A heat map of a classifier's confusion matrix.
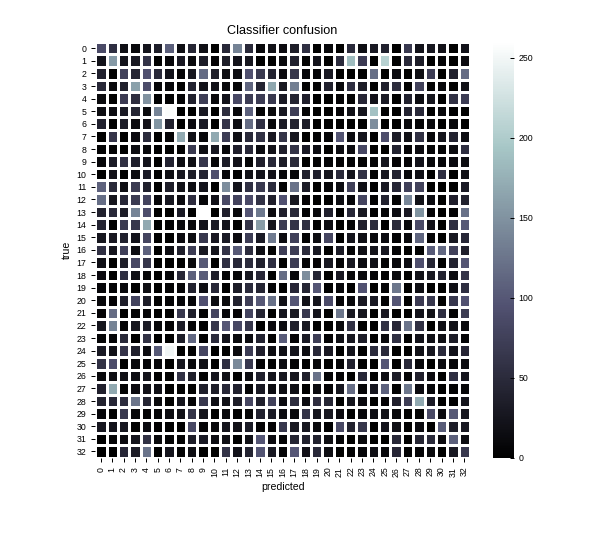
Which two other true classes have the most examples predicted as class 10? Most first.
7, 21
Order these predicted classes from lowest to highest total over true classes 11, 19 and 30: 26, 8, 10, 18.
10, 18, 8, 26
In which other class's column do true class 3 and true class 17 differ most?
15
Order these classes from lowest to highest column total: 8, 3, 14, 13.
8, 3, 14, 13
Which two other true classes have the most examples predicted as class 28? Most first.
13, 15
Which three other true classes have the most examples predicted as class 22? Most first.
1, 27, 11
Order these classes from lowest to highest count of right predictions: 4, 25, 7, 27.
25, 27, 4, 7
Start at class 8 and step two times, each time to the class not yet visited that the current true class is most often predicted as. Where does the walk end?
16
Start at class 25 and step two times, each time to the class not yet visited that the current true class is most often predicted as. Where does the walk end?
27
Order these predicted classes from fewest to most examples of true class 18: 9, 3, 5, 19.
5, 3, 19, 9
